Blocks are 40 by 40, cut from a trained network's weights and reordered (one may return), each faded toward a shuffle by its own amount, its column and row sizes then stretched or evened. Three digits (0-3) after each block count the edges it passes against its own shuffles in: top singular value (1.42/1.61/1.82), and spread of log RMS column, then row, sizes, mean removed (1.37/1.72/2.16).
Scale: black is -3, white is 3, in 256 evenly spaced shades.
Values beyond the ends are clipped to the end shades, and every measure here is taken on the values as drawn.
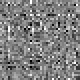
1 2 3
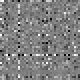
1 3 3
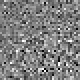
1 2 2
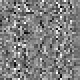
1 3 0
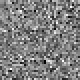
0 0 1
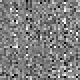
1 3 1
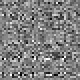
3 1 3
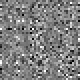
0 3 1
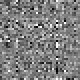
2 2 3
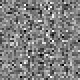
0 2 1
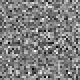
2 1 2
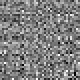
3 2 1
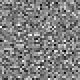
2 1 1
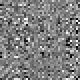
2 3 2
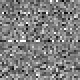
0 0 3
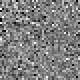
0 2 0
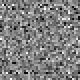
0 0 2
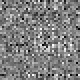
2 2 3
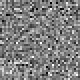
1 1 1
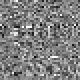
2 0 3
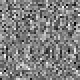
1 0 1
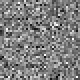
0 1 1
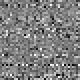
1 1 3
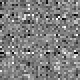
2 3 3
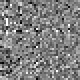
0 2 1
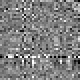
3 2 3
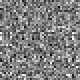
2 1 2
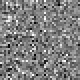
0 2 1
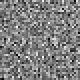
1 0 0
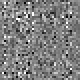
0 3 2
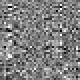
3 2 2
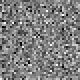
1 0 1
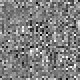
1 3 2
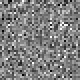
1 2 1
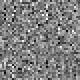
0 1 0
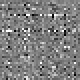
0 3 3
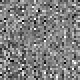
1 3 1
